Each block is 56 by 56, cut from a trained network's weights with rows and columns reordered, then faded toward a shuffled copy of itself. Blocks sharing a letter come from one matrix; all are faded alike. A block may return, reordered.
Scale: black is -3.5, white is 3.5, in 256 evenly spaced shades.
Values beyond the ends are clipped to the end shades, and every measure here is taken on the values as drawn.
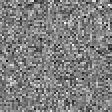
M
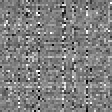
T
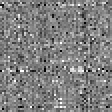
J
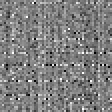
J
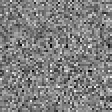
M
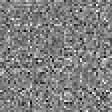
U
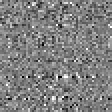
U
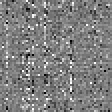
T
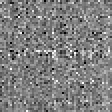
J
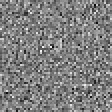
M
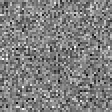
M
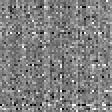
J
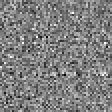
M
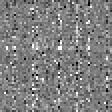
T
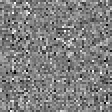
U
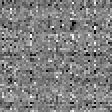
T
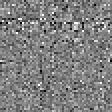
U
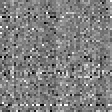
J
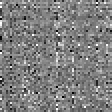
T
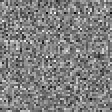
M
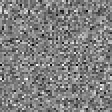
M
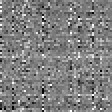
T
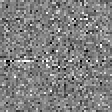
U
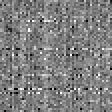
J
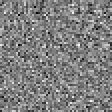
M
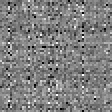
T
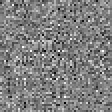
U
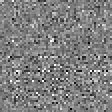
U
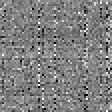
T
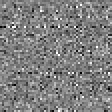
U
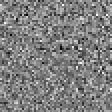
M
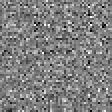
U
